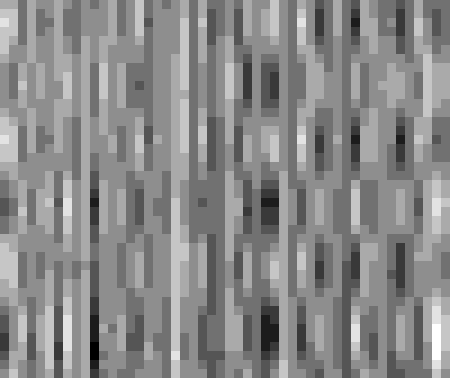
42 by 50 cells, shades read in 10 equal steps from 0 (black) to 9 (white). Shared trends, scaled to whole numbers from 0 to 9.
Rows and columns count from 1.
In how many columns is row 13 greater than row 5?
14
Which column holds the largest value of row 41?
49
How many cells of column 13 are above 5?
7
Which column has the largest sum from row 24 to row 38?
20
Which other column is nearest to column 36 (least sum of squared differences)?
45
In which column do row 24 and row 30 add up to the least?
11
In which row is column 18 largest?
16
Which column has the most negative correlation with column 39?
22
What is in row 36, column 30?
1
